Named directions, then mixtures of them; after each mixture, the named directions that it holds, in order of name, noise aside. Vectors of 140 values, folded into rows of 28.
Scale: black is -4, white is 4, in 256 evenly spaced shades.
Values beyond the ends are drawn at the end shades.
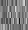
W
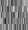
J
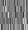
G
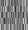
G, J.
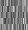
G, J.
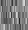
J, W.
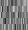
J.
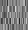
J, W.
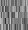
G, J.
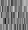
J.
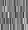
G.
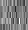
W.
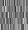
G.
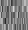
J.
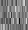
W.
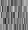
J.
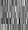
W.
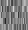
J.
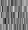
J.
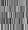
G, W.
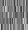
G.
